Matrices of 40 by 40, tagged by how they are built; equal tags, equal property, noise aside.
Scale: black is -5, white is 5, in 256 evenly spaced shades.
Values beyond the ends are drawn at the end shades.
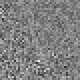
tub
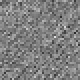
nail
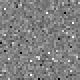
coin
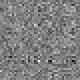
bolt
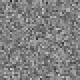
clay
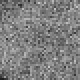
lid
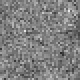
lid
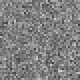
clay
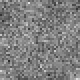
lid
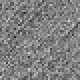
nail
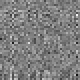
bolt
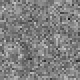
lid
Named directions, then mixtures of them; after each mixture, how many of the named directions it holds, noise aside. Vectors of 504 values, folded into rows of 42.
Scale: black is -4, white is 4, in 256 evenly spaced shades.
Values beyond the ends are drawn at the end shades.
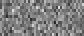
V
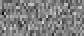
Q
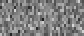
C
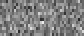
two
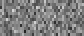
two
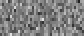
one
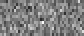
two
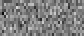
one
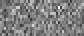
two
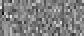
three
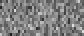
one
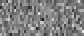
one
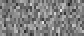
three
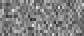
one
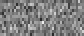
two
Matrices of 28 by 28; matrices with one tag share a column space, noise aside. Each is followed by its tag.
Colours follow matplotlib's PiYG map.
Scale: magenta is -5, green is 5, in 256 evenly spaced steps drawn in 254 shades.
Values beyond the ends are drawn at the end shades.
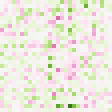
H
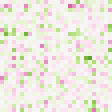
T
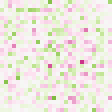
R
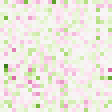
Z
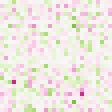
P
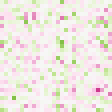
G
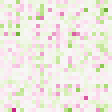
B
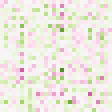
P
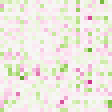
Z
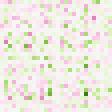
G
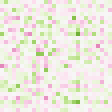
R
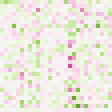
H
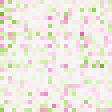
B
